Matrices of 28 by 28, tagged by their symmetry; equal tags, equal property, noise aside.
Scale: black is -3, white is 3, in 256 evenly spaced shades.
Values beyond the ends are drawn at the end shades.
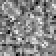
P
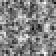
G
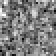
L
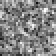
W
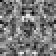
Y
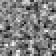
P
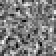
W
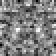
Y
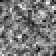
W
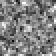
P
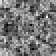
G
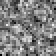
W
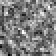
W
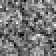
W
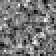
P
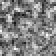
P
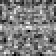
Y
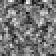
Y
